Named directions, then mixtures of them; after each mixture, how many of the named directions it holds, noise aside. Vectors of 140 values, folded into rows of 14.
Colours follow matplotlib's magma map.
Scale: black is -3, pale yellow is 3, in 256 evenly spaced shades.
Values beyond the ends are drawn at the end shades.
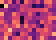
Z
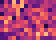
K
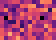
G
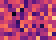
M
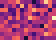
four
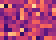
four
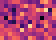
one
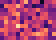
four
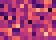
three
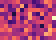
four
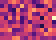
four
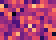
three
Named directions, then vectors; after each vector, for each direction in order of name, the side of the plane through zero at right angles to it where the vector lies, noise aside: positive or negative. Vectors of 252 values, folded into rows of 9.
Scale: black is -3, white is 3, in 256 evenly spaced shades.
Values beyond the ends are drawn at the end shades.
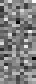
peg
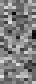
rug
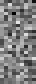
negative, positive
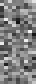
positive, positive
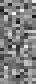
positive, negative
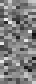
positive, positive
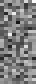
positive, negative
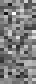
positive, negative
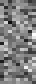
negative, negative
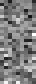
negative, negative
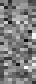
negative, negative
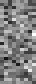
negative, negative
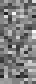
positive, negative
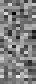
negative, positive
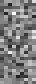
positive, negative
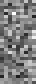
positive, negative
